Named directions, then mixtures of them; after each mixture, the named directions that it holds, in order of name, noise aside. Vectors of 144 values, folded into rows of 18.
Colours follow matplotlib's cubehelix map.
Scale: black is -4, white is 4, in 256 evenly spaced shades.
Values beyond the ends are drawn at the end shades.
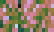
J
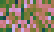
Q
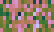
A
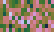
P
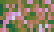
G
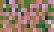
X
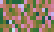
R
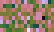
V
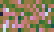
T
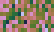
G, Q, X.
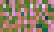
X.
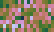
Q, T.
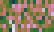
Q, R.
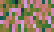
P, Q.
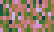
A, G.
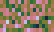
T, V, X.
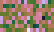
V.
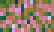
Q.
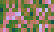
G.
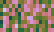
A, J, T.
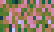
P, Q, R.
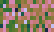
G, J, X.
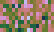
J, V.
